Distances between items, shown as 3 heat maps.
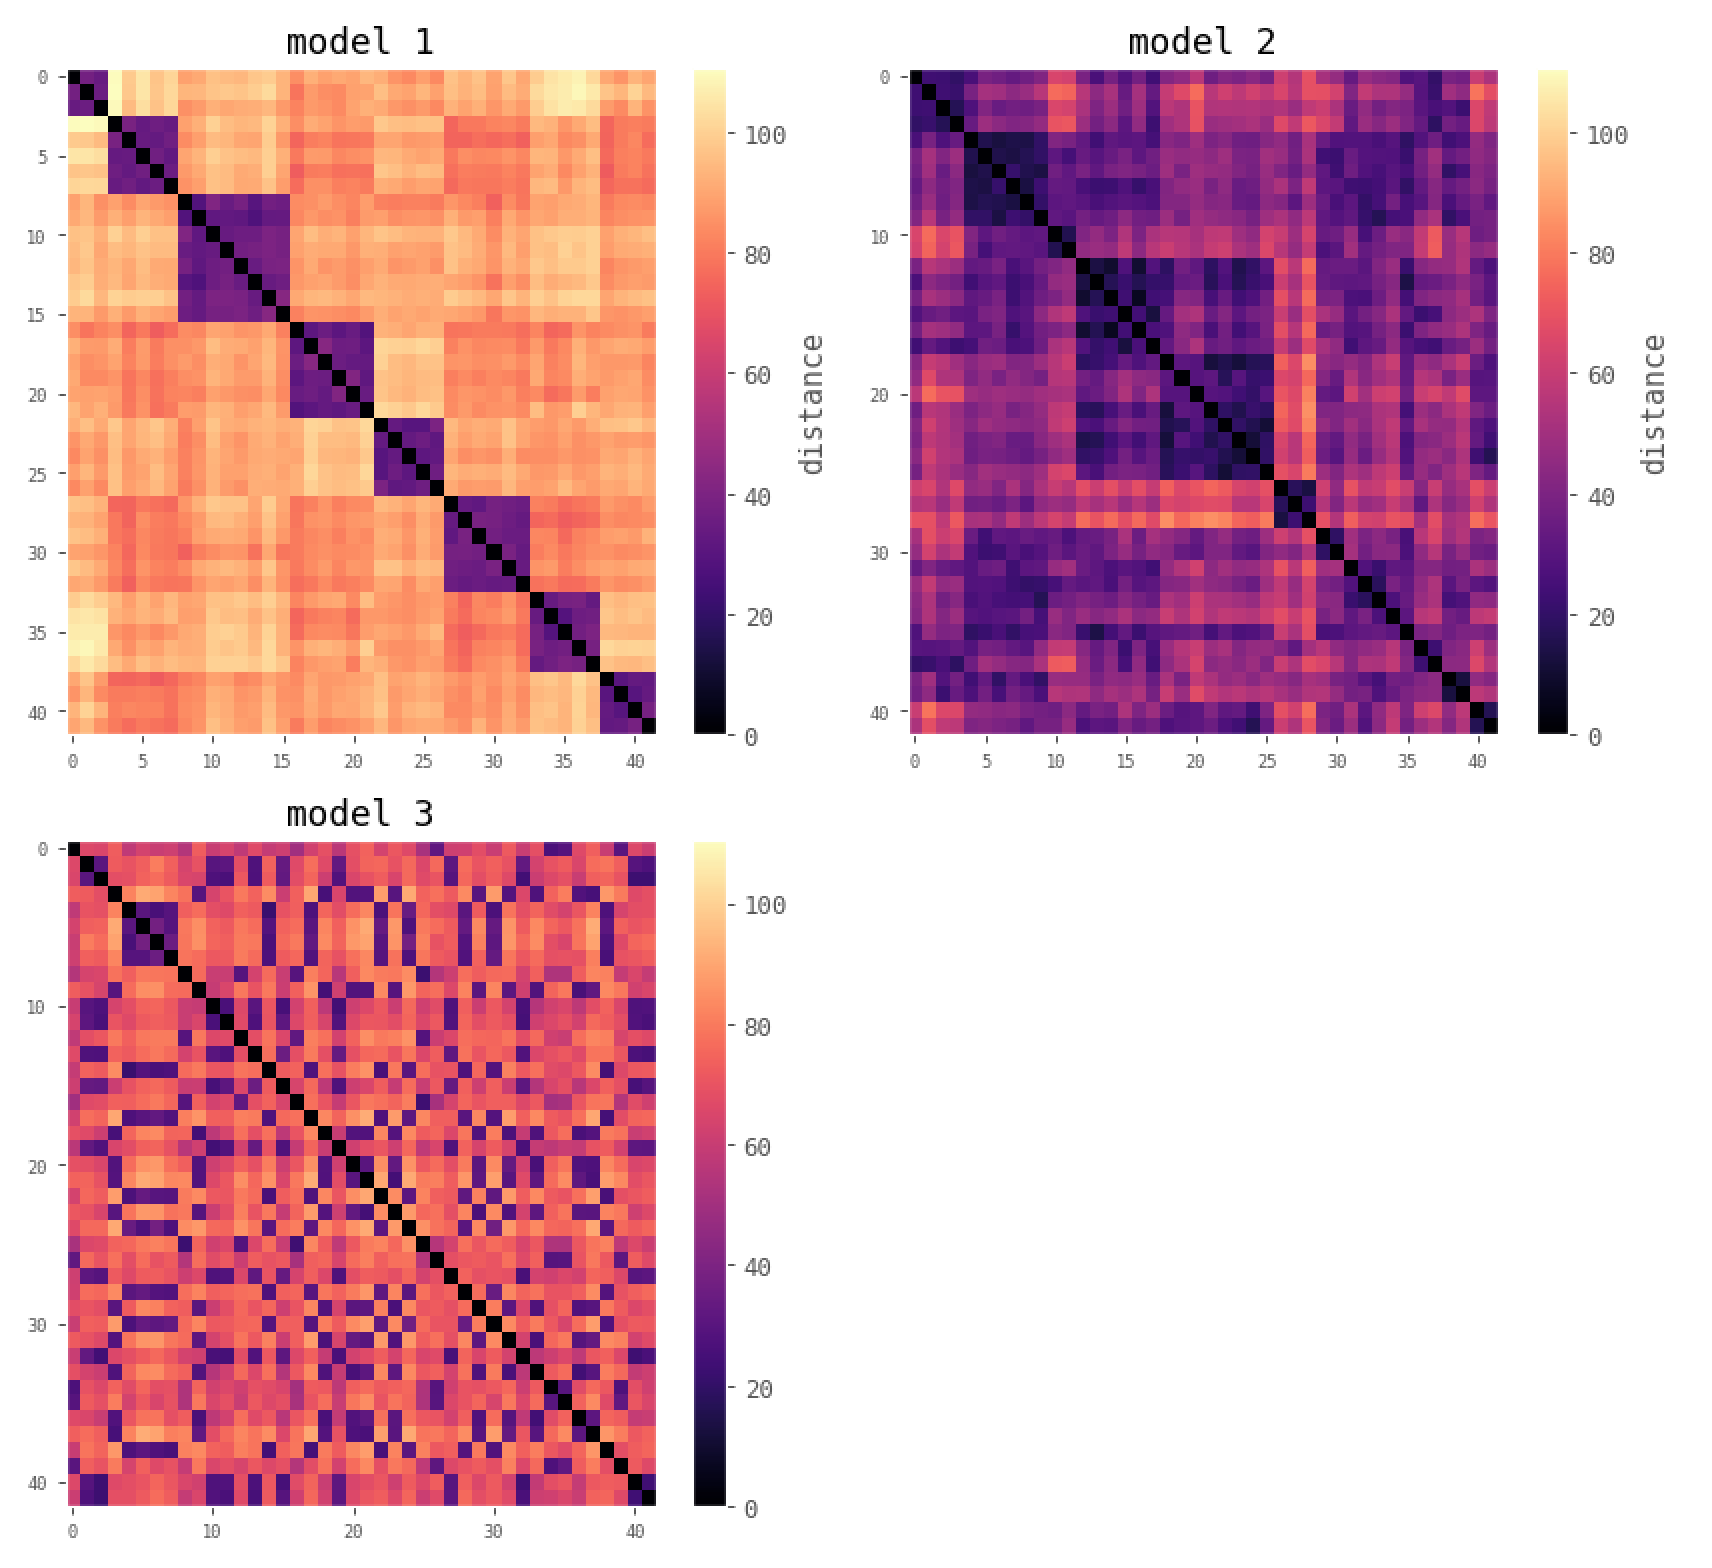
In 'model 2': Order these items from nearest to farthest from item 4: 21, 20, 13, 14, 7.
7, 13, 14, 21, 20
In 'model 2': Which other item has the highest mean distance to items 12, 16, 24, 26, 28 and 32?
1
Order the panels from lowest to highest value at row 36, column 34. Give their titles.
model 1, model 2, model 3
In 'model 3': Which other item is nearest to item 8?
25
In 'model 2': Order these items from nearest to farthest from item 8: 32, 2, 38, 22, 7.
7, 32, 38, 2, 22
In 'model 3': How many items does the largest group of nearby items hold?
11
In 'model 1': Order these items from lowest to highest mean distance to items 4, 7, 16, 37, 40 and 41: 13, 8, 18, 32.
18, 32, 8, 13
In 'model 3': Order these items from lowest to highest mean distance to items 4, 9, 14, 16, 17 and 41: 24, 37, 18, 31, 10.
24, 10, 18, 31, 37
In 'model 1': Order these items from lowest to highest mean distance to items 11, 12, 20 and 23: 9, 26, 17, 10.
9, 10, 26, 17
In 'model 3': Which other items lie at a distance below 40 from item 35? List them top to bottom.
0, 26, 34, 39
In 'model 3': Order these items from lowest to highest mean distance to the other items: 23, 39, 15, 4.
15, 4, 23, 39
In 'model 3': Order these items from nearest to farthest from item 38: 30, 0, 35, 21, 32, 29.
30, 0, 35, 32, 29, 21
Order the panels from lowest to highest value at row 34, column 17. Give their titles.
model 2, model 3, model 1
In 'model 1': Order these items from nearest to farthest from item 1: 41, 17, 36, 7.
17, 41, 7, 36
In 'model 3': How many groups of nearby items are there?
5
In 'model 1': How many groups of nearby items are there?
8
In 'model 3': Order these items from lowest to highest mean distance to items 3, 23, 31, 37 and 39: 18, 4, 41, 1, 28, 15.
18, 15, 41, 1, 4, 28
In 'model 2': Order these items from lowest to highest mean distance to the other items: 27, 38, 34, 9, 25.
9, 38, 25, 34, 27
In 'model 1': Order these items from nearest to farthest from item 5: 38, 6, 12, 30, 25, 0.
6, 38, 30, 25, 12, 0
